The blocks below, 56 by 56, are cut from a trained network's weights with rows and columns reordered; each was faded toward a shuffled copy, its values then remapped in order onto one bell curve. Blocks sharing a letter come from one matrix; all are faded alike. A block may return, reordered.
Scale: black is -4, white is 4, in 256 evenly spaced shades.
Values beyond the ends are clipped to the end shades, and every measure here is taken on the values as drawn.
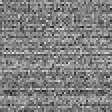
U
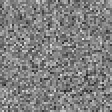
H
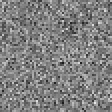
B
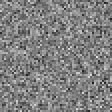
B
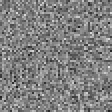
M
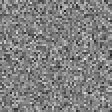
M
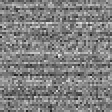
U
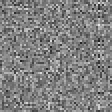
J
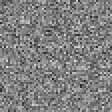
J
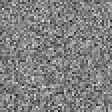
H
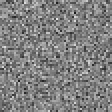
B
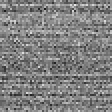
U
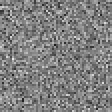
M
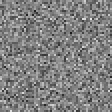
B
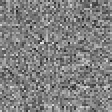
J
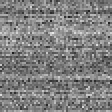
U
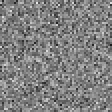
M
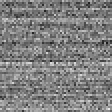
U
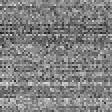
U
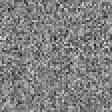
H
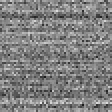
U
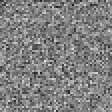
J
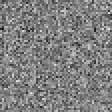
H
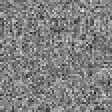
M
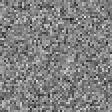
H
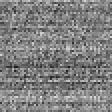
U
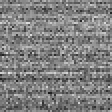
U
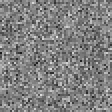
H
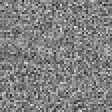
B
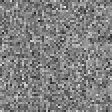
H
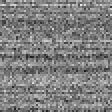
U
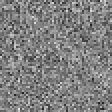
B
